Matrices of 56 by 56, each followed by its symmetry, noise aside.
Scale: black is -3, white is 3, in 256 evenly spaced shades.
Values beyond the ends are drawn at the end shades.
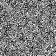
symmetric.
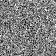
symmetric across the other diagonal.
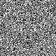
mirrored left to right.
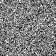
symmetric.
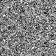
mirrored top to bottom.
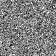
symmetric across the other diagonal.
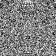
mirrored left to right.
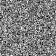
mirrored top to bottom.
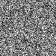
no symmetry.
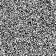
same after a half turn.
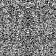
mirrored left to right.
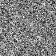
symmetric across the other diagonal.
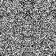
mirrored left to right.
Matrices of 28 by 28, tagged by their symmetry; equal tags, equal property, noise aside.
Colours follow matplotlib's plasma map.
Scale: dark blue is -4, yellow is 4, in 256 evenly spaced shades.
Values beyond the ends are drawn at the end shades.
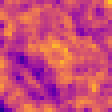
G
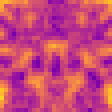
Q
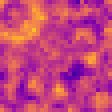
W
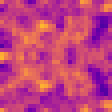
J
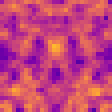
Q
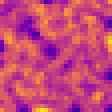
W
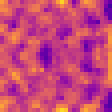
J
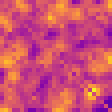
W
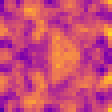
J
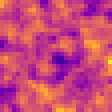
W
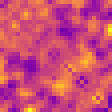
W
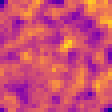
G
